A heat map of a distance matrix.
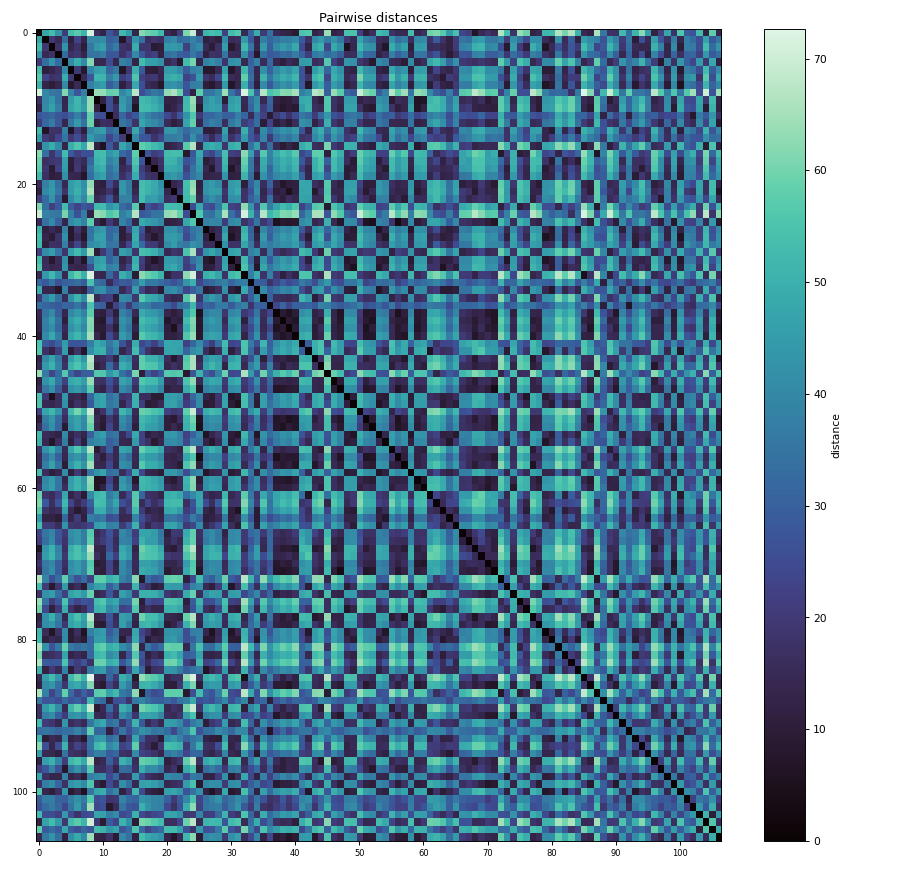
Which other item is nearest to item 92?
36
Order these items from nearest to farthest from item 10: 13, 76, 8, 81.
13, 76, 81, 8
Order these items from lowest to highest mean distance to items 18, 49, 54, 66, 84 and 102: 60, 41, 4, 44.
41, 4, 60, 44
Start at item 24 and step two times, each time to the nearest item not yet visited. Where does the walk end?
83
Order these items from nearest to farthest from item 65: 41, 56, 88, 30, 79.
30, 79, 41, 88, 56
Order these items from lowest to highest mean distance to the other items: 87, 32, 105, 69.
69, 32, 105, 87
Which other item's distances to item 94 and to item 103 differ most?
105
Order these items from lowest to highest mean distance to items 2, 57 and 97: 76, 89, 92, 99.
99, 89, 92, 76
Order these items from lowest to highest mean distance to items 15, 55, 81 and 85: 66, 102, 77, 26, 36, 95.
77, 66, 102, 36, 95, 26
